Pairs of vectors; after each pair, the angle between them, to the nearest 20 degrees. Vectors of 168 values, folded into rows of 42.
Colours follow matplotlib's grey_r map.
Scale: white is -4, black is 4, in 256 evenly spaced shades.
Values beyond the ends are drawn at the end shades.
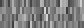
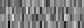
80 degrees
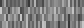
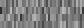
100 degrees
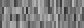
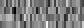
100 degrees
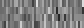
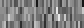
160 degrees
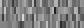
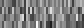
80 degrees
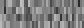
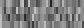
40 degrees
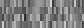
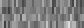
60 degrees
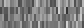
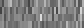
40 degrees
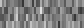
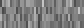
100 degrees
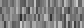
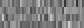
140 degrees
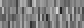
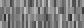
60 degrees
